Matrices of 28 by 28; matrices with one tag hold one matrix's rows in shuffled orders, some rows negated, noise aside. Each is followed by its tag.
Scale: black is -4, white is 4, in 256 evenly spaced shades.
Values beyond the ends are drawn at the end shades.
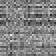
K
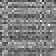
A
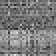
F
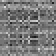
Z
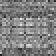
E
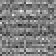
E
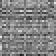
E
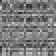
E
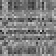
A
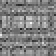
E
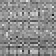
Z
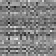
F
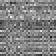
K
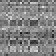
Z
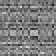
Z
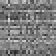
F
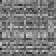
E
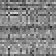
F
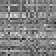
F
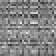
Z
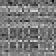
Z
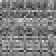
E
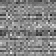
K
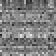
E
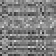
A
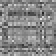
A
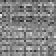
E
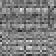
E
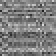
A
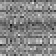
K
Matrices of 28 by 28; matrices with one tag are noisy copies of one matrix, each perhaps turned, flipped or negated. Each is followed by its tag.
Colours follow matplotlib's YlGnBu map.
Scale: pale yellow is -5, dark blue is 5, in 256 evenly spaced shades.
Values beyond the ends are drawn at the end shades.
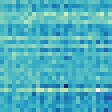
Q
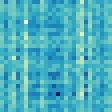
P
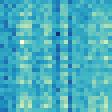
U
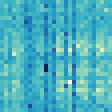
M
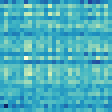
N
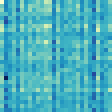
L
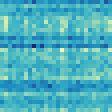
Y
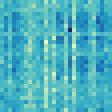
M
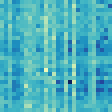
M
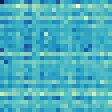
L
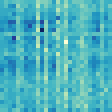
M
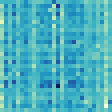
N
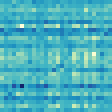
P
